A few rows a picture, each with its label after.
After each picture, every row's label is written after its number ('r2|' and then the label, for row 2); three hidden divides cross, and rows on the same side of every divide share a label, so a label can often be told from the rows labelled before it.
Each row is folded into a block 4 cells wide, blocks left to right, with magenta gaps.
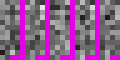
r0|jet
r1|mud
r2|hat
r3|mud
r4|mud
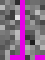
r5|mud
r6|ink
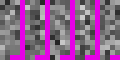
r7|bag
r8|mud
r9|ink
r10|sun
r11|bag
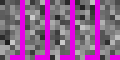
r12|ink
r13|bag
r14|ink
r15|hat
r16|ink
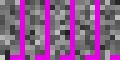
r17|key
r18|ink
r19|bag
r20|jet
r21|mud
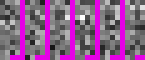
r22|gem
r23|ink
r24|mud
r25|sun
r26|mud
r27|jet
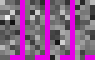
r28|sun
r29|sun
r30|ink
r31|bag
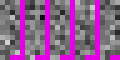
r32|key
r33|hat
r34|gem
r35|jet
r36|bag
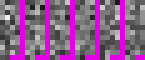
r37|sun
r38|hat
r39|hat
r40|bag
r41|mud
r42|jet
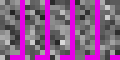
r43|key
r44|key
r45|ink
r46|gem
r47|sun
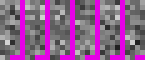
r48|key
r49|jet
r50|sun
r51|hat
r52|jet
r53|key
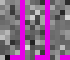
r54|key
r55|sun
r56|mud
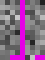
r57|sun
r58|ink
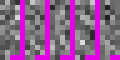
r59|mud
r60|gem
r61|bag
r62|key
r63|gem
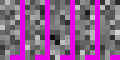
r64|mud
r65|bag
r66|ink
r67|mud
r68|mud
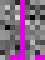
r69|jet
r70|gem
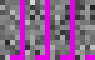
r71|ink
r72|gem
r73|bag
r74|hat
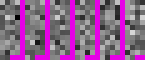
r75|bag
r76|key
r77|sun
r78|gem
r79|bag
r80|jet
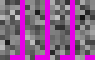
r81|sun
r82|key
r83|jet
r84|gem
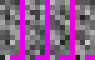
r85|ink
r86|jet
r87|key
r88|ink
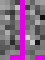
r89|jet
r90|key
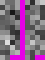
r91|key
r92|bag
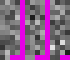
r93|mud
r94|gem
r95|sun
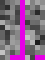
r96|hat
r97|key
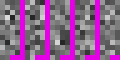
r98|sun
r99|mud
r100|key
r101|hat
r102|sun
